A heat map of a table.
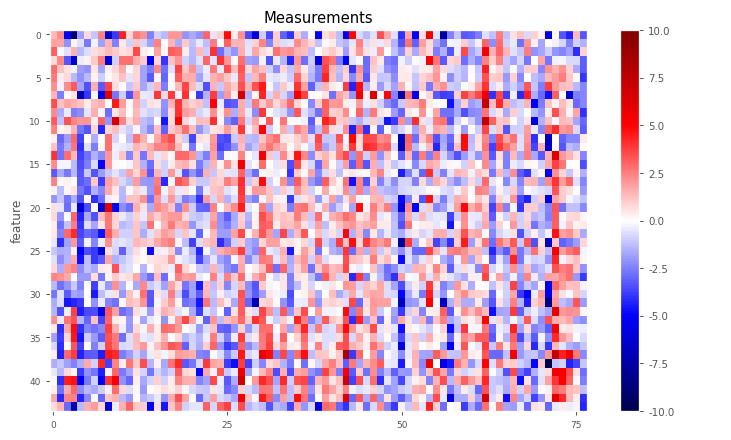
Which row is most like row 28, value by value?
4
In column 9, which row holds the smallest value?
20
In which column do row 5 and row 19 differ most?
71
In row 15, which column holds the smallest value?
7
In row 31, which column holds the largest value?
54
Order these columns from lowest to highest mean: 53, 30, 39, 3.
53, 3, 39, 30
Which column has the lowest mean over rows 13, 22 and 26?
50
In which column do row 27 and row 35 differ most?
61
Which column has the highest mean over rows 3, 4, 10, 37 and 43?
62
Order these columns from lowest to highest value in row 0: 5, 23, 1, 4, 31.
31, 4, 23, 5, 1
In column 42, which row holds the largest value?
37
